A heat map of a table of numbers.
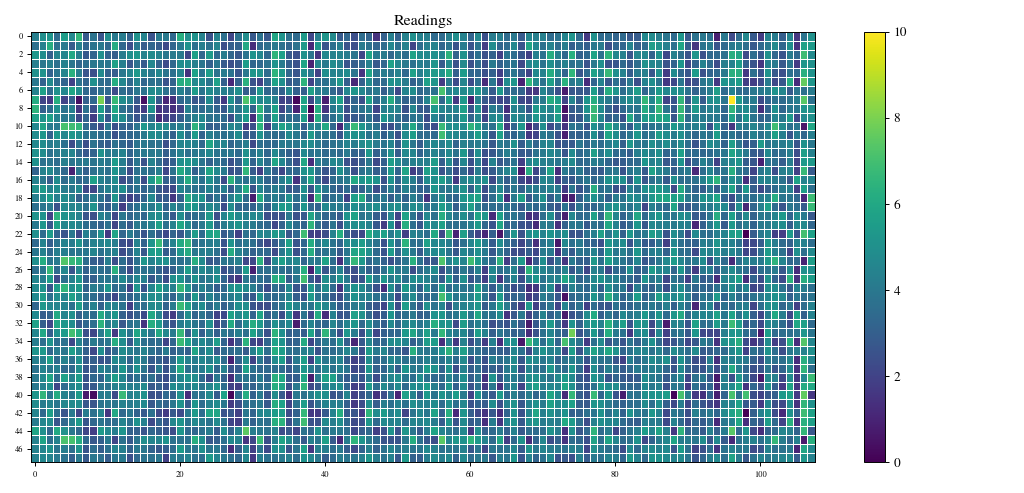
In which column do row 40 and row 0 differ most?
96
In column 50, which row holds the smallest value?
40
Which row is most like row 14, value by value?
3
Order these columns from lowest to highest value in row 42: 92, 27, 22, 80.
27, 92, 80, 22
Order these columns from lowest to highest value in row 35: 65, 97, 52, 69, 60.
65, 60, 69, 97, 52
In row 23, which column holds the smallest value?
72
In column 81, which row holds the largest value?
32
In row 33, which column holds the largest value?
74
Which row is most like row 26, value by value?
1
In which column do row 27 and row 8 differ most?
73
